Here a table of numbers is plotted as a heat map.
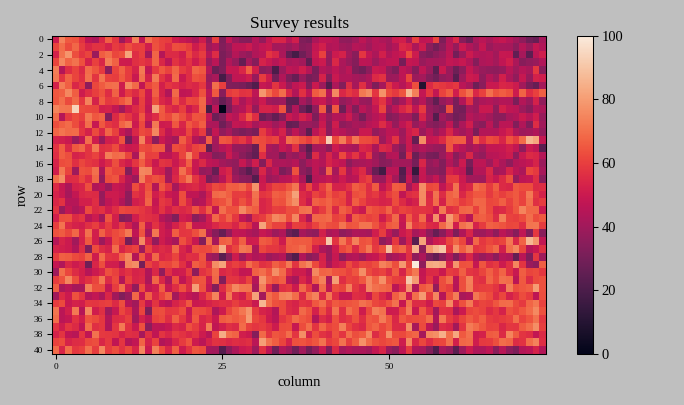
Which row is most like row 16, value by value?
1
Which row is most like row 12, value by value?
3
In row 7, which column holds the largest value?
53
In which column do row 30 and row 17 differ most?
54
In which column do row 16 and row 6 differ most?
55
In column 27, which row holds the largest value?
32
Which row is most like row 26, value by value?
13
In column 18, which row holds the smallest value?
23
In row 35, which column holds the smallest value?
14
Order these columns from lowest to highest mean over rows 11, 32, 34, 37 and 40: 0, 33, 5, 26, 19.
33, 26, 19, 0, 5
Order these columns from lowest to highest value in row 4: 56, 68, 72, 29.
56, 68, 72, 29
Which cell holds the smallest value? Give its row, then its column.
9, 25
